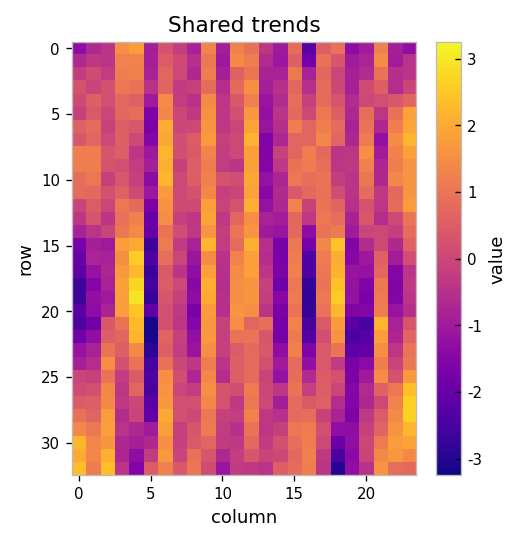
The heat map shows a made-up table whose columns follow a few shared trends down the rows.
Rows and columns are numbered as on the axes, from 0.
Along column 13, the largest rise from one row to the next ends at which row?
21
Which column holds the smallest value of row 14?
5
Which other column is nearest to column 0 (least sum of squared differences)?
16
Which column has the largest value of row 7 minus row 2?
23
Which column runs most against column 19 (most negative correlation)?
13
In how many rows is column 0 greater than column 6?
3
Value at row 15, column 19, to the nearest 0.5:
-1.5
